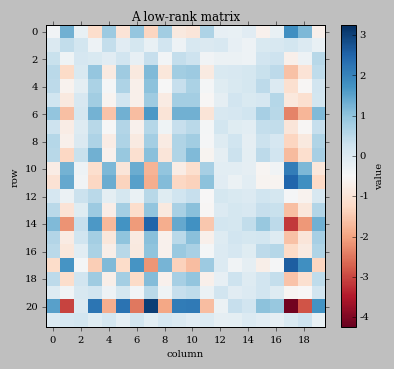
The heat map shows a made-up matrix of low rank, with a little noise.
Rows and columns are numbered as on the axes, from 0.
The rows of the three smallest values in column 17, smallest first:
20, 14, 6
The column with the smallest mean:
17
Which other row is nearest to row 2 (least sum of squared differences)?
19
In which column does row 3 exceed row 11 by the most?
7
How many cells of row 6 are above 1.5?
1
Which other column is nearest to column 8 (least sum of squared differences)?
4
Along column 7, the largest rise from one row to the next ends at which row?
18
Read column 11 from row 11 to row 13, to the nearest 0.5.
1 -0.5 -0.5
